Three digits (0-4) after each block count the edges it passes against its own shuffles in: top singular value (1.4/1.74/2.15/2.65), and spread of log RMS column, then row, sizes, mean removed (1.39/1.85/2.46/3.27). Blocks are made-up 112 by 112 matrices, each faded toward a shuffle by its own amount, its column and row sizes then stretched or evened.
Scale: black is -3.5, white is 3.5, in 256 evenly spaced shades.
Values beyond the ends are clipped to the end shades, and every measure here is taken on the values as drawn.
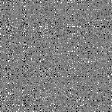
1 3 3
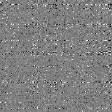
3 2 3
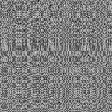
4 1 0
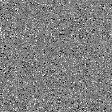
1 2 2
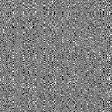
4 4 2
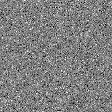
2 0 1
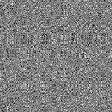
4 2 1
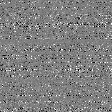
0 0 4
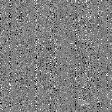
0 4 1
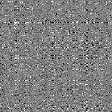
4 2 3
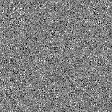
2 1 1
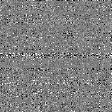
0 3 4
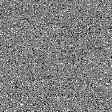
0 1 2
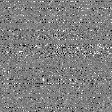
2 1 4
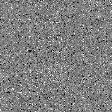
0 2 1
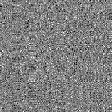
3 0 0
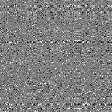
4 0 3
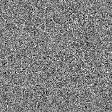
0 1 1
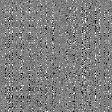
3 4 1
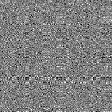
4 0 3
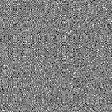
4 0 1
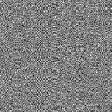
4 2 1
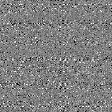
3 1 3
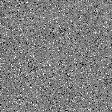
0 1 0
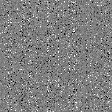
1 3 0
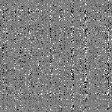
1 4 3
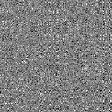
3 2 1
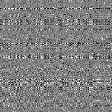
4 1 4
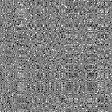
4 1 1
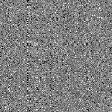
3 2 0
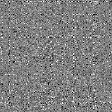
3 3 3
